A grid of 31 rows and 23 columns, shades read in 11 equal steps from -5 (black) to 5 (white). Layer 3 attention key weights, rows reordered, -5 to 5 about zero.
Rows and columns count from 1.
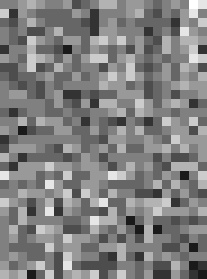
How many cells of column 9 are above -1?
15
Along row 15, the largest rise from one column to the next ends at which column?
23
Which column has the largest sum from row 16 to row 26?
6
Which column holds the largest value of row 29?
8
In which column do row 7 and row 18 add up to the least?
3
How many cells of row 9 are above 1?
3
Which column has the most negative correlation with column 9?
7
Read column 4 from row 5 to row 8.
3 2 3 3
